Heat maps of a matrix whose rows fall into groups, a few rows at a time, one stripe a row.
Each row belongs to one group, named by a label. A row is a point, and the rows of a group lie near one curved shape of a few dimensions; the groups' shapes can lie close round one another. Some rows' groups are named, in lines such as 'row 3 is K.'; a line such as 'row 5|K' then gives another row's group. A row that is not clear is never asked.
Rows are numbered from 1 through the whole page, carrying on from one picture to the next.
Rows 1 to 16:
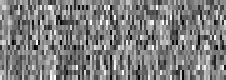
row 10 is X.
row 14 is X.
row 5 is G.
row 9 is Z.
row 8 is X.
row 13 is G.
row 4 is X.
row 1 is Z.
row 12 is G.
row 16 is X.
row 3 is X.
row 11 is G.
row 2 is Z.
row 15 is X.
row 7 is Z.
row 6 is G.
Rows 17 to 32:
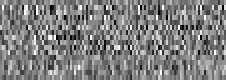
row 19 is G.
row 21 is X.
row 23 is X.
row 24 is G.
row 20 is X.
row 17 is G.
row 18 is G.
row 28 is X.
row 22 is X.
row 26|G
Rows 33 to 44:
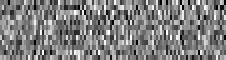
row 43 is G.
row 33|X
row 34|X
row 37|G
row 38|X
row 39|G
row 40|X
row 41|X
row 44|X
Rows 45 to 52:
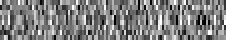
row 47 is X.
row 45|G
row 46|X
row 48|X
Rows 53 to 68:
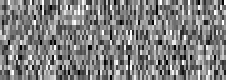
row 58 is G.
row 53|X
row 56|G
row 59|X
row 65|G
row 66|X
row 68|G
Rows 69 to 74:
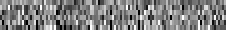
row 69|G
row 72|X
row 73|G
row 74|G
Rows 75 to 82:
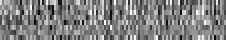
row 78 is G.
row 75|X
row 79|X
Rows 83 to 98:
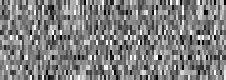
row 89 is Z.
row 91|G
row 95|X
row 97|X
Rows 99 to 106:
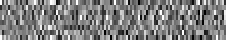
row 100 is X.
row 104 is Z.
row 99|X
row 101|X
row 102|G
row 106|X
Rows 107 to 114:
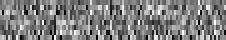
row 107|G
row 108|G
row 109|G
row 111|G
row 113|G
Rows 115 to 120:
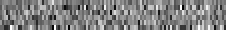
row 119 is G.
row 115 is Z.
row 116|X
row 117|G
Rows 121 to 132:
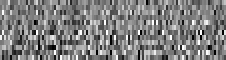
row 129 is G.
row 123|G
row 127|G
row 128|X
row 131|G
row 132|G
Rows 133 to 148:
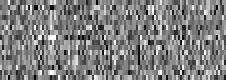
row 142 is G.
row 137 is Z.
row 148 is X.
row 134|X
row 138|G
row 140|Z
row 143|X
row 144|G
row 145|X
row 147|Z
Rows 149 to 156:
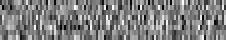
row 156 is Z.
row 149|X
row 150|G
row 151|X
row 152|G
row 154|G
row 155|Z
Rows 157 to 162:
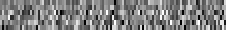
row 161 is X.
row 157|X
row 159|G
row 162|G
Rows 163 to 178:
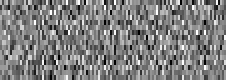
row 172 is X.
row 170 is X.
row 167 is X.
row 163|X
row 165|Z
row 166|X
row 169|X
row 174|Z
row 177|G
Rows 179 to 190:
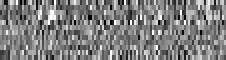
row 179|Z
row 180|G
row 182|Z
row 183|G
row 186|X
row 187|X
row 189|Z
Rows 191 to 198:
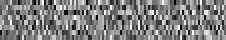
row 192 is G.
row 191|G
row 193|X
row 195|G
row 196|X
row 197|X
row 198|Z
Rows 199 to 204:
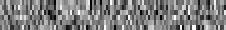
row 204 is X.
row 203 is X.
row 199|G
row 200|G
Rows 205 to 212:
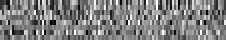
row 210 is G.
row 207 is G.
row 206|X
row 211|G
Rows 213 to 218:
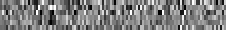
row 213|X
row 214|Z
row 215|G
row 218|X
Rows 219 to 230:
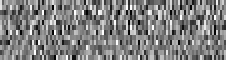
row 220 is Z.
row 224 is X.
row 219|X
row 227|X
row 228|G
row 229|G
